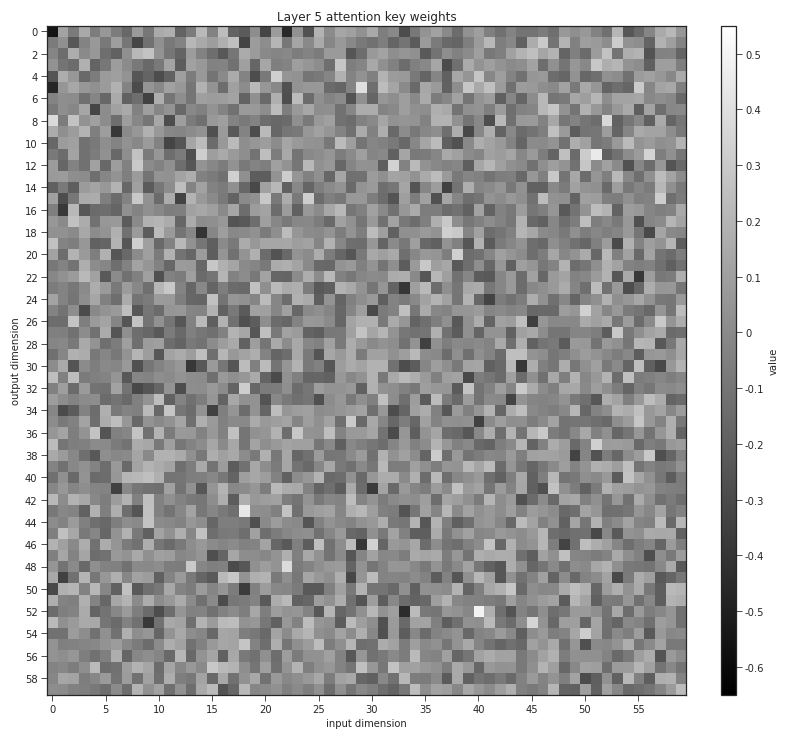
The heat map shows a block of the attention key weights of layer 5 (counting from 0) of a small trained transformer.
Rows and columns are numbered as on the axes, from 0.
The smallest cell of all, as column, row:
0, 0
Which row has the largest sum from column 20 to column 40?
18
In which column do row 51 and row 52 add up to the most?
40
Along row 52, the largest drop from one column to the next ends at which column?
33
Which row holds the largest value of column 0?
8
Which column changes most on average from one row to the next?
53
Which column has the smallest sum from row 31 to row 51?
5
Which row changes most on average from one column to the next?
30
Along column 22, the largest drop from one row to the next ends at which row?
14
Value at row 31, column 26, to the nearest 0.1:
-0.2
